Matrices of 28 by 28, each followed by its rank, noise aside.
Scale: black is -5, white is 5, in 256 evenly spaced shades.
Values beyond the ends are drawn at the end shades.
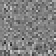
six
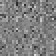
six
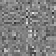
six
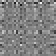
two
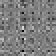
three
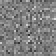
six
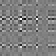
one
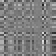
one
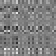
two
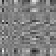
two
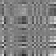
one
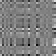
one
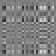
one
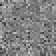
six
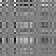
one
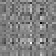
two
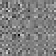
three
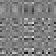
two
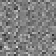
four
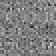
six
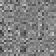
four
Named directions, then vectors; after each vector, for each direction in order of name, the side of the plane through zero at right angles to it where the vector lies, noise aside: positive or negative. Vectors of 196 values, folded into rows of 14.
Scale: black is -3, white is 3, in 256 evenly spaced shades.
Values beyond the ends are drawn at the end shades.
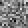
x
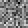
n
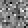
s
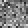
positive, negative, negative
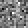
negative, negative, negative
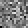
negative, negative, negative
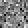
positive, negative, negative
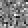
negative, positive, negative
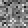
positive, positive, negative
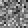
positive, positive, negative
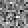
positive, negative, positive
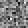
positive, positive, positive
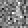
negative, negative, negative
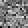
positive, negative, negative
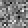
positive, positive, negative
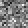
positive, positive, negative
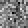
positive, positive, positive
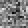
positive, positive, positive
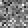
positive, positive, negative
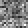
positive, positive, negative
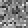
positive, positive, negative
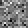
negative, negative, positive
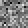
positive, positive, negative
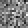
negative, positive, negative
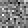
positive, positive, positive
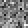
positive, negative, negative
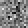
positive, positive, positive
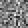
negative, positive, negative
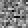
negative, positive, negative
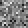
negative, negative, positive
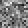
negative, negative, positive
